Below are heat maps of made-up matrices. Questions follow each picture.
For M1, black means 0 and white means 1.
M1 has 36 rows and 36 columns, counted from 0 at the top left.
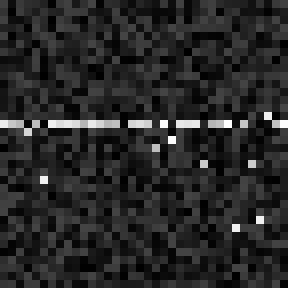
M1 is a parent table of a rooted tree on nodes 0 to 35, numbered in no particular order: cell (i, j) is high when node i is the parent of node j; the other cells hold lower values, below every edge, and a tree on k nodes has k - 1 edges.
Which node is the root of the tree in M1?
15
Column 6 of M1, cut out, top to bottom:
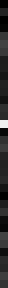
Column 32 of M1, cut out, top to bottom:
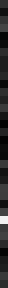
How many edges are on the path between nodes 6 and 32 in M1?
3
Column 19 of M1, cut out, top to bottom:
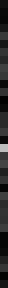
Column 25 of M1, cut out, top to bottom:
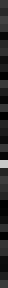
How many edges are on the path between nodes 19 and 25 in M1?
4
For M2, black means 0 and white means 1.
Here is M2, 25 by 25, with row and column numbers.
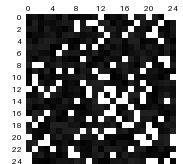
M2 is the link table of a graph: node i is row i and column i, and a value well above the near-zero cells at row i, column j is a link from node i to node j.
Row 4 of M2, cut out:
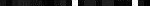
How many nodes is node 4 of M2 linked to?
2
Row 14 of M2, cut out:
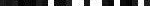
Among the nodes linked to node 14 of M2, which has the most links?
node 12
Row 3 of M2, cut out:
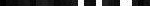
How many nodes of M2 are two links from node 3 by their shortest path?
10
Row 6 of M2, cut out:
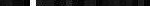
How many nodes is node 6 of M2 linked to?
1
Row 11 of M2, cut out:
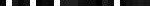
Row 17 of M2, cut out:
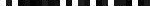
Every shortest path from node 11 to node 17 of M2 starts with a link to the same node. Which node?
node 1
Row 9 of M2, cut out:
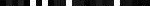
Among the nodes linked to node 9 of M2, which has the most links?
node 19
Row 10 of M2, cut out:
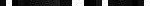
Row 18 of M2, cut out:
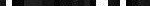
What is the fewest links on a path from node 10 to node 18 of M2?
2
